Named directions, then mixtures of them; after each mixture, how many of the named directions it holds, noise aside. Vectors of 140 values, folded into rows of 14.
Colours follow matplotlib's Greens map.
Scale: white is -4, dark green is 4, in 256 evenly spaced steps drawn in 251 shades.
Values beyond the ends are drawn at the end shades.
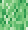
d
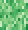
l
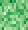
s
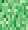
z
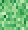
four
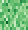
one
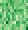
four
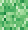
two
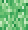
two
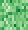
four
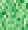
four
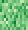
one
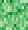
three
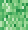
four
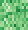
four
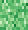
two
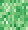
three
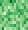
one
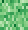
three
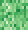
four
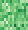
four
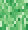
one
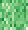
three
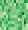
two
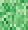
three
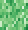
one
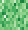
four
